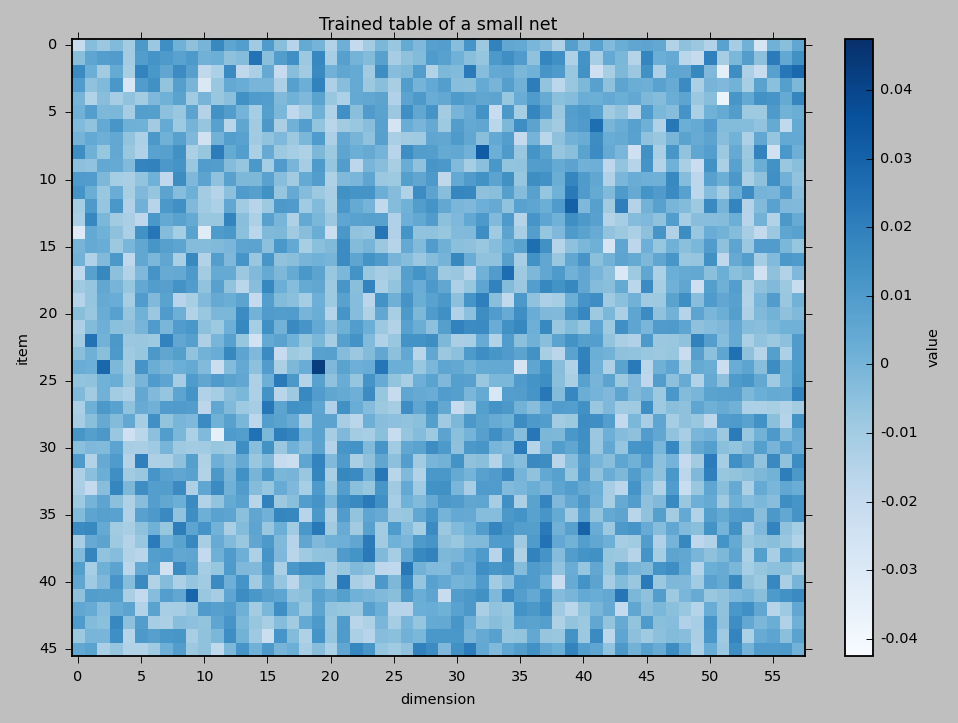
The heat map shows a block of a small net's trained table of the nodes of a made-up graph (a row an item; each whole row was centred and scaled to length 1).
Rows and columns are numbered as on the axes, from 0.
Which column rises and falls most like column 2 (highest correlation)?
19
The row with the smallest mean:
14
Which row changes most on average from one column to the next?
2
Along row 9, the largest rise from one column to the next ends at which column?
50
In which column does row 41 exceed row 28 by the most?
43
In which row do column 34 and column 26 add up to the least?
42
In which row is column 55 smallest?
8
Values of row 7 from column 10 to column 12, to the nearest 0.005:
-0.025 0 0.01
